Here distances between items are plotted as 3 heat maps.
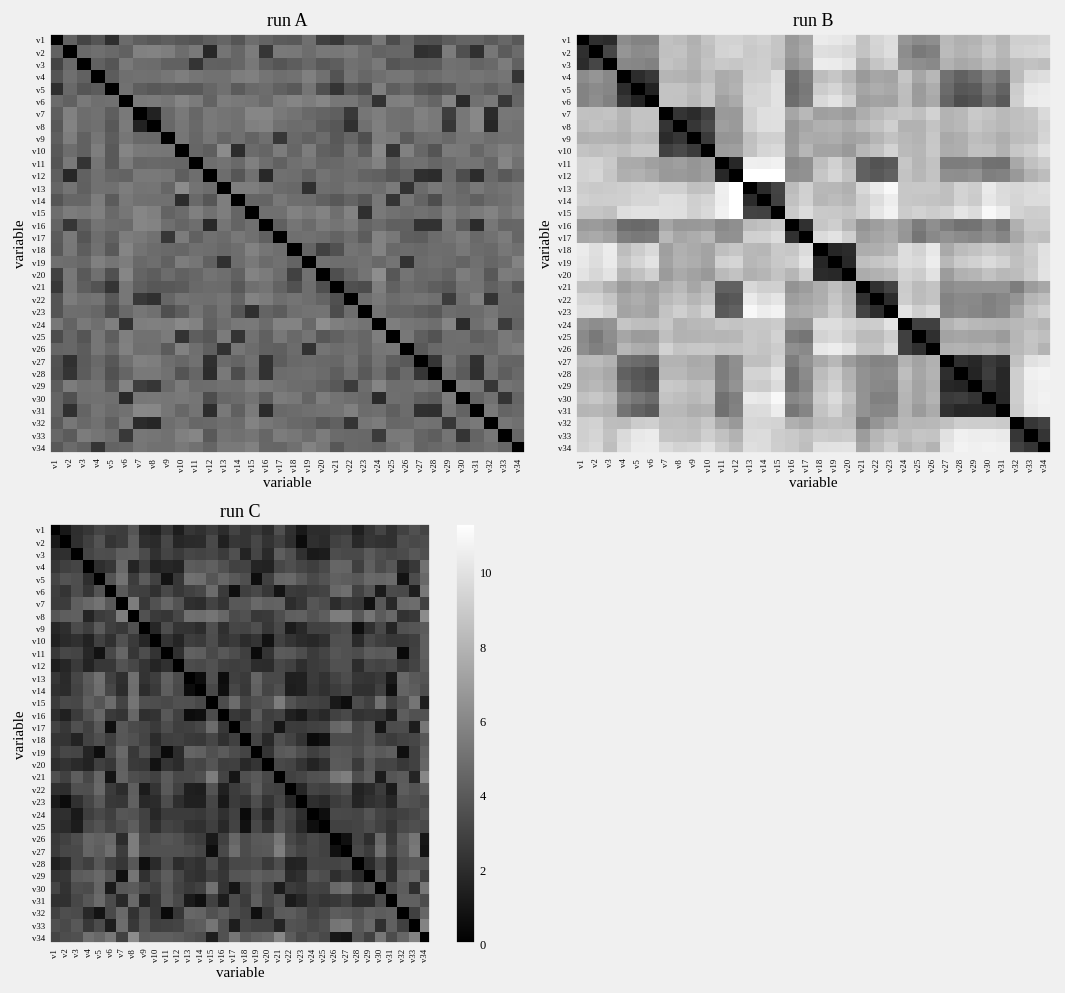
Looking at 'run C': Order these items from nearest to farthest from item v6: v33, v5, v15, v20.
v33, v20, v5, v15
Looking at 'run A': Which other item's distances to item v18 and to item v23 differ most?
v15
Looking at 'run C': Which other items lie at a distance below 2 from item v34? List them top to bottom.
v15, v26, v27
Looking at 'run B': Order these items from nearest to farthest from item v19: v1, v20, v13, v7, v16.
v20, v7, v13, v16, v1
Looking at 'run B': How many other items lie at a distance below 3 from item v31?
4
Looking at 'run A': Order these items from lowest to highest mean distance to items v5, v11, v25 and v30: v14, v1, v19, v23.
v1, v14, v23, v19
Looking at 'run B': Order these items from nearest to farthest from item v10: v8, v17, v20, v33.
v8, v20, v17, v33
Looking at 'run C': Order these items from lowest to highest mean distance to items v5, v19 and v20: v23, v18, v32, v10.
v32, v10, v18, v23
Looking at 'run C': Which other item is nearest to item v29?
v7
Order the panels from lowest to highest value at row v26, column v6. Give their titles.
run C, run A, run B
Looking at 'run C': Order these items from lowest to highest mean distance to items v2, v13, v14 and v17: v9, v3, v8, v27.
v9, v3, v27, v8
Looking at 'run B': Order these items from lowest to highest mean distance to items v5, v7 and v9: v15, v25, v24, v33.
v25, v24, v33, v15
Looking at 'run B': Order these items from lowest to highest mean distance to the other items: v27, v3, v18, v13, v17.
v27, v17, v3, v18, v13
